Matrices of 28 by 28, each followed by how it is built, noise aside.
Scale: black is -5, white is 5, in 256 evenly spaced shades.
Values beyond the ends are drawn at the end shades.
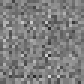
low rank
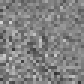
lower triangular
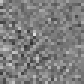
lower triangular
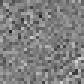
block diagonal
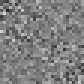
block diagonal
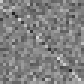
diagonal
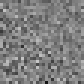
lower triangular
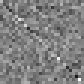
diagonal
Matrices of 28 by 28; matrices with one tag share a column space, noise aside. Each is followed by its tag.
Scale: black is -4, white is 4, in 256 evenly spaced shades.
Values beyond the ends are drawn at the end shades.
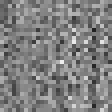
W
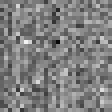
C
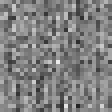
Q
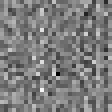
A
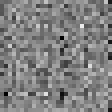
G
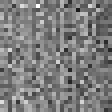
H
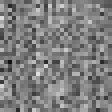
W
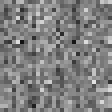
C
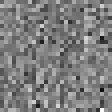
C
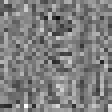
Q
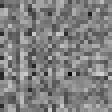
A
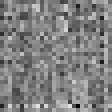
Q
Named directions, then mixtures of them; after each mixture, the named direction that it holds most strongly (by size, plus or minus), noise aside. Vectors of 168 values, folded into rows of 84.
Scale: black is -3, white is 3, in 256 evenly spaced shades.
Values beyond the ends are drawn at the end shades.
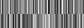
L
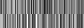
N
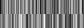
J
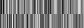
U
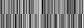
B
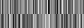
L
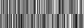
J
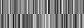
L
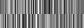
N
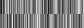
U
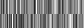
U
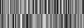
L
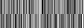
B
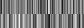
L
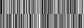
B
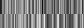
J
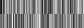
U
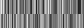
U
